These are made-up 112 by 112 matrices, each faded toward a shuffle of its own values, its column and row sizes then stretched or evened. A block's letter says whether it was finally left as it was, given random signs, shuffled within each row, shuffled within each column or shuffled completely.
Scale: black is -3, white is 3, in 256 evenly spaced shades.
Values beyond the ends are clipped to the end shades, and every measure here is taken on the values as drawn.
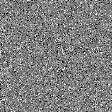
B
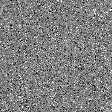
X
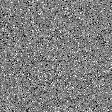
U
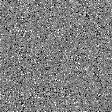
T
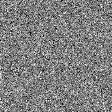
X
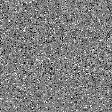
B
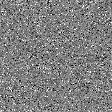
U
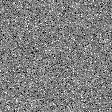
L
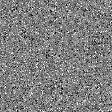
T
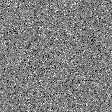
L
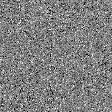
X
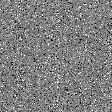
X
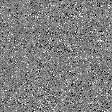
B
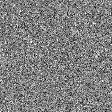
U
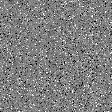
X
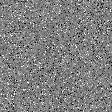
L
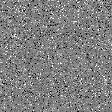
T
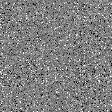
B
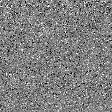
U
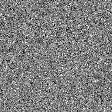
U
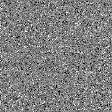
T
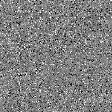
T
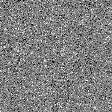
X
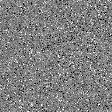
X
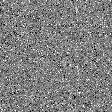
U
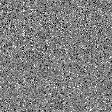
B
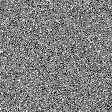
L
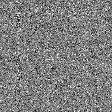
B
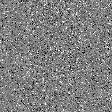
X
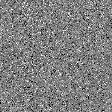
X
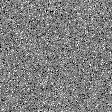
L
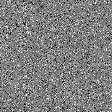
X
